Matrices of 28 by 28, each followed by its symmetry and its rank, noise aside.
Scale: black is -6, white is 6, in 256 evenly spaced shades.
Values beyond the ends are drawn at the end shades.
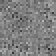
symmetric, rank six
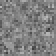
antisymmetric, rank six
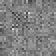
symmetric, rank five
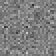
no symmetry, rank six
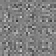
antisymmetric, rank four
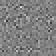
antisymmetric, rank six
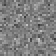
no symmetry, rank six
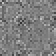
symmetric, rank six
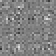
symmetric, rank four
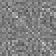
symmetric, rank four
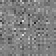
antisymmetric, rank four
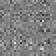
antisymmetric, rank six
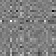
no symmetry, rank four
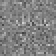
no symmetry, rank six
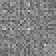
symmetric, rank six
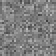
antisymmetric, rank six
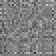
antisymmetric, rank four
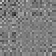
symmetric, rank four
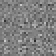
antisymmetric, rank four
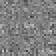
no symmetry, rank six
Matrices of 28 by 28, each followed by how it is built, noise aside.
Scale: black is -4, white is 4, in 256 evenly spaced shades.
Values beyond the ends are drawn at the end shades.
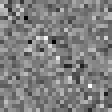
block diagonal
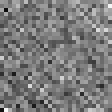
Toeplitz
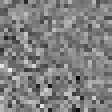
lower triangular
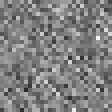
Toeplitz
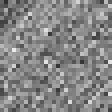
Hankel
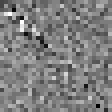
banded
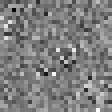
block diagonal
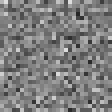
repeating columns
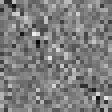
banded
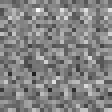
repeating columns
